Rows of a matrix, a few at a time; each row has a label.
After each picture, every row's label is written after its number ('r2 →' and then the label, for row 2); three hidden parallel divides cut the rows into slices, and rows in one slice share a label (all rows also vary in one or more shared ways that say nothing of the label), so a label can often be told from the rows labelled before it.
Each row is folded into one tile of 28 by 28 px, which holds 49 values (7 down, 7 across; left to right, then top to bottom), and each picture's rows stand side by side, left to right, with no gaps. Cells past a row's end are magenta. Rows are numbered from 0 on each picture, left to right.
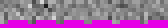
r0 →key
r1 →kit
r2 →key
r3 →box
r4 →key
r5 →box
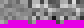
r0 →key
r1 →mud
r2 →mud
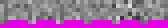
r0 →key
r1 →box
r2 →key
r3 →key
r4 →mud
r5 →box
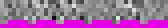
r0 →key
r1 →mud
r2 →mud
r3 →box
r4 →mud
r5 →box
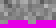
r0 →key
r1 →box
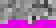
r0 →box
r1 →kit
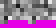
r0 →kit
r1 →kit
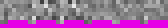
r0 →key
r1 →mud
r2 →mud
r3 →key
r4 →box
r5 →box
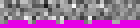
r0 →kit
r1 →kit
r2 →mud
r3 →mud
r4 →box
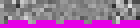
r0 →kit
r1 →box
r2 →box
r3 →box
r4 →mud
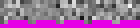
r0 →mud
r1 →box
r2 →mud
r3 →kit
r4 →mud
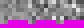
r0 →key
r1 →kit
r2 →mud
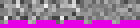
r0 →mud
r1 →mud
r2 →mud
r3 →key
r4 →box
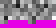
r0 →kit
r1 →kit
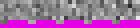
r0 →key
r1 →key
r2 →mud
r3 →key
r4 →kit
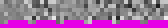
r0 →key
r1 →kit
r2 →box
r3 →mud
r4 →kit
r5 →kit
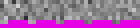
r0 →mud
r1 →box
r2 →key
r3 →key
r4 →box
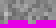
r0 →box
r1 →key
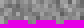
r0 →key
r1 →box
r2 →box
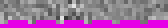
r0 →key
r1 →key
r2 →mud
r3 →key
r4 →box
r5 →key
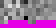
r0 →mud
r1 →key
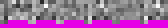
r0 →kit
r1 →mud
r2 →key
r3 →mud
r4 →key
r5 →mud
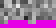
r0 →mud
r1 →box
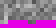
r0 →box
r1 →key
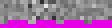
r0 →key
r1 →mud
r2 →key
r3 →box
